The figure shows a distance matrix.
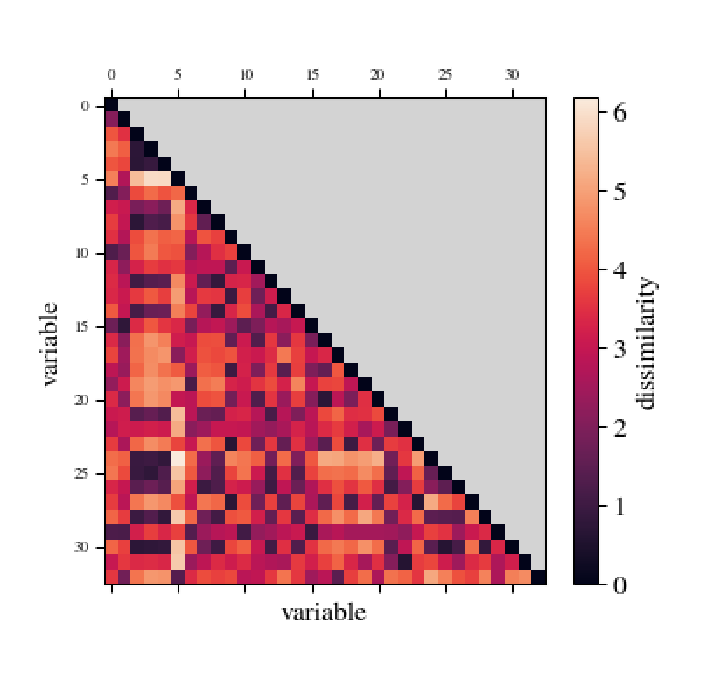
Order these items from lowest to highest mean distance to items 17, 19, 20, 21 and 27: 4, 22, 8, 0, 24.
22, 0, 8, 4, 24
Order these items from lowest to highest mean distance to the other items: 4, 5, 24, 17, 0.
4, 0, 24, 17, 5
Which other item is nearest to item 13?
9
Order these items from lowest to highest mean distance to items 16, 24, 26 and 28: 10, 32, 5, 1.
1, 10, 32, 5
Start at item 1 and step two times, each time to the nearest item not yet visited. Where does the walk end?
29
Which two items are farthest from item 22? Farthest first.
5, 32
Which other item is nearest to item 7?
26
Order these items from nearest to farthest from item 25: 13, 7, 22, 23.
7, 22, 13, 23
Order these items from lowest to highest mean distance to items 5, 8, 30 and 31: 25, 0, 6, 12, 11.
12, 25, 11, 6, 0
